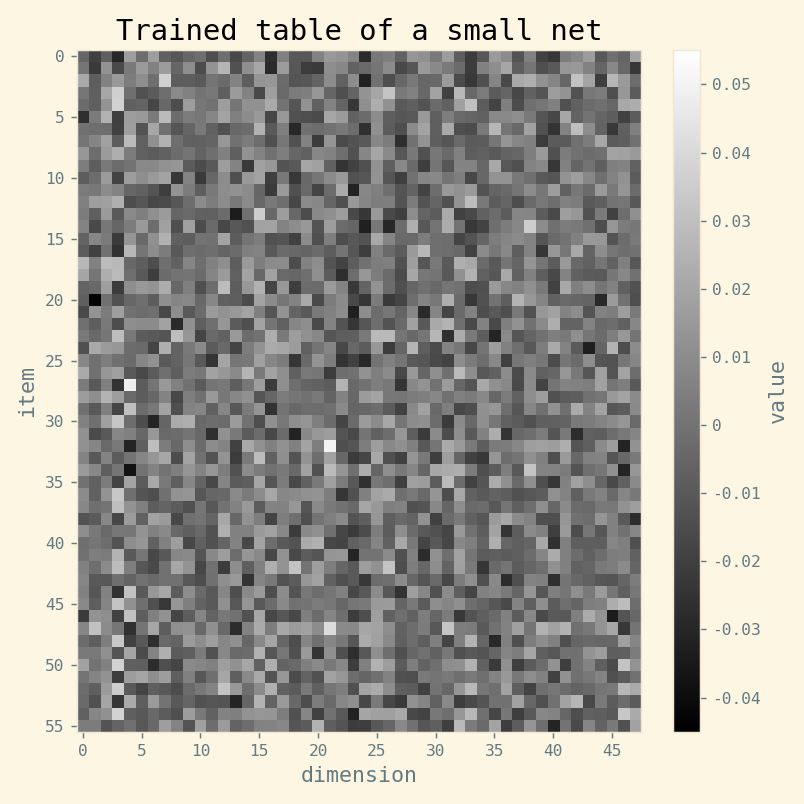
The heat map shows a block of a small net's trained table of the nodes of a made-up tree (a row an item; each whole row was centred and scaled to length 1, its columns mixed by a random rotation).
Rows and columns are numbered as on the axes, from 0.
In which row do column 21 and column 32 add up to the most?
32
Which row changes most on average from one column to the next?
33
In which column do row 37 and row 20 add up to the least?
1
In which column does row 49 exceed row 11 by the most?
7
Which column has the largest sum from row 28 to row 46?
25
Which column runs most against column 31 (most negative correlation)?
13
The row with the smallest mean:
43
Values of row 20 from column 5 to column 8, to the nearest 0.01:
0 -0.01 0.01 0.01
